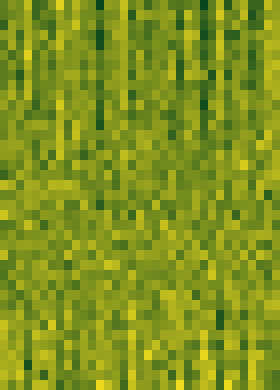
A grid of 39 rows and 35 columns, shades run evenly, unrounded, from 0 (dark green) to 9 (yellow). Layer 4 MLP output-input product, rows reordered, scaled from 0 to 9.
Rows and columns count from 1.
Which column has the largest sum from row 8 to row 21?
8
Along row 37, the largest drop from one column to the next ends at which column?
4
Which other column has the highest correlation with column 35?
16
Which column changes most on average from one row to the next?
6
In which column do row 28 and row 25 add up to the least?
34
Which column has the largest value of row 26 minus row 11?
26
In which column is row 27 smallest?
9
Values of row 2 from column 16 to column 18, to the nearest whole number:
7 1 6
